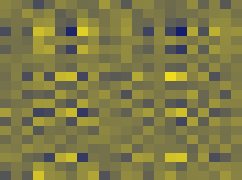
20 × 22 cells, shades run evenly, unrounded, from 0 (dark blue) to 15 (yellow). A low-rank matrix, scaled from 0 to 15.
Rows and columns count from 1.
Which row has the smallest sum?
1
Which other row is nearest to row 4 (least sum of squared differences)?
6
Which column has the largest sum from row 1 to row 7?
8
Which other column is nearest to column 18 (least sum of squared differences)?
22
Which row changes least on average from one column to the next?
7
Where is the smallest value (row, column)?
4, 17
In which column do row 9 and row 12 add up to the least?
3
